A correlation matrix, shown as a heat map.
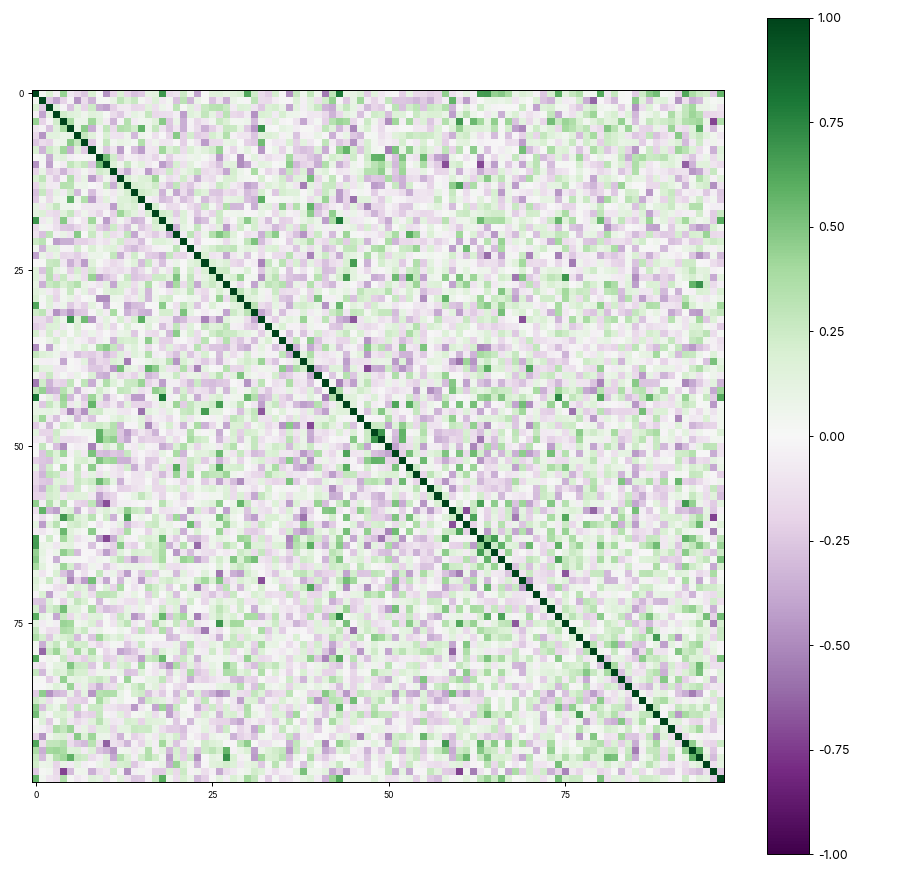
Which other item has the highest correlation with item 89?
83
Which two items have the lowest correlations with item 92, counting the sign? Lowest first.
10, 41
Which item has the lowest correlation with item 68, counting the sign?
75
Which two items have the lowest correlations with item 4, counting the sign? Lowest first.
96, 50
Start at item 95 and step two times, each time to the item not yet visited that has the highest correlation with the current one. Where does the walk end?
43
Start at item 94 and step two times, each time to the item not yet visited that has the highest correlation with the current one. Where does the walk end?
93
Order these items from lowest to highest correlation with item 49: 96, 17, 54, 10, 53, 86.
17, 53, 96, 54, 86, 10
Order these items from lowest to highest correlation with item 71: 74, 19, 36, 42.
74, 19, 36, 42
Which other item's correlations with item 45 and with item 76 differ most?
24
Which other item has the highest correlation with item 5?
32
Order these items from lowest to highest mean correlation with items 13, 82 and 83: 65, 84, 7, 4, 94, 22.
22, 84, 65, 7, 94, 4
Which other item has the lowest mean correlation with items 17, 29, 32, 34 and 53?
68
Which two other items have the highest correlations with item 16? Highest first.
39, 35
